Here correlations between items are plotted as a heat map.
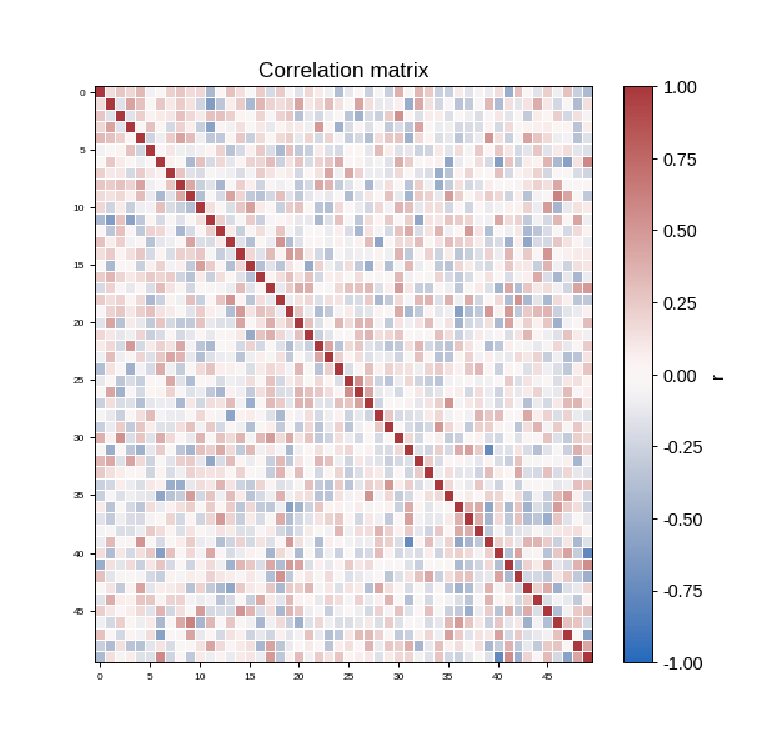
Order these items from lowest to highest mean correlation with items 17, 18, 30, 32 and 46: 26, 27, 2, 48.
26, 48, 27, 2
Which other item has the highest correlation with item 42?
18
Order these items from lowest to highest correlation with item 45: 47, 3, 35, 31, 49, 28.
35, 31, 47, 3, 28, 49
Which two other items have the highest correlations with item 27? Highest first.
35, 26
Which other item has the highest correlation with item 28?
43
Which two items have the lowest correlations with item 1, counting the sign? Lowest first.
11, 31
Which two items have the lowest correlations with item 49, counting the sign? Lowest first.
40, 47
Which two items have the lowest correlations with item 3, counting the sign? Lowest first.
11, 24
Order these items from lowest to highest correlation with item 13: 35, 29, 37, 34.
29, 34, 37, 35
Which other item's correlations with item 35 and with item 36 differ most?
39
